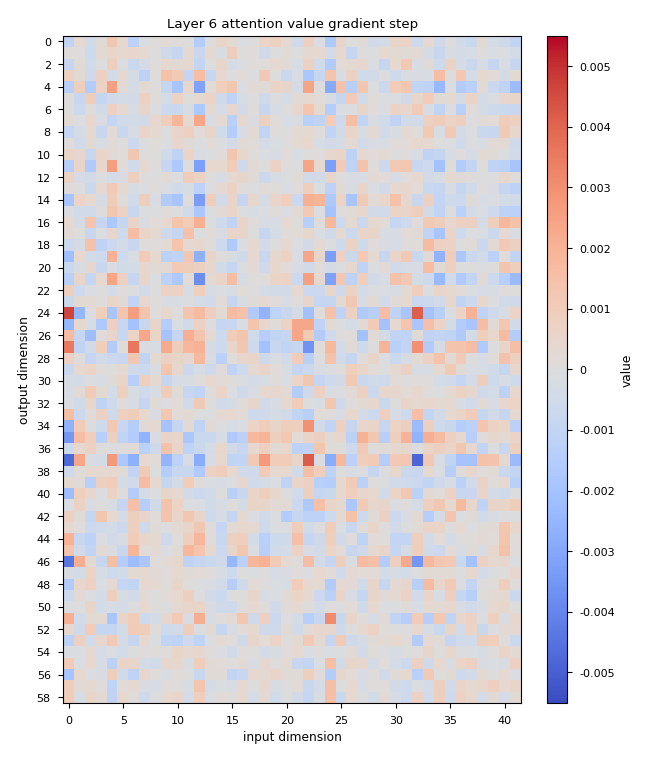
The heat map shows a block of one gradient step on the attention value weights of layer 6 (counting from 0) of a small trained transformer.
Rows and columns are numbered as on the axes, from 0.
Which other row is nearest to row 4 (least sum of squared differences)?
11
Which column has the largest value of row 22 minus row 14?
12
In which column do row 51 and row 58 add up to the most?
24
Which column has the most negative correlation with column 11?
18
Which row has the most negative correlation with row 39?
36
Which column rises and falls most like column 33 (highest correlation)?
17
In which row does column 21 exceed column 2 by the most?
26
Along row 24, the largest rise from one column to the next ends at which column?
32
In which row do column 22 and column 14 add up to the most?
37
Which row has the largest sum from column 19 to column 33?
35
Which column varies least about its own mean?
8
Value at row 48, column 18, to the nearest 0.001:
0
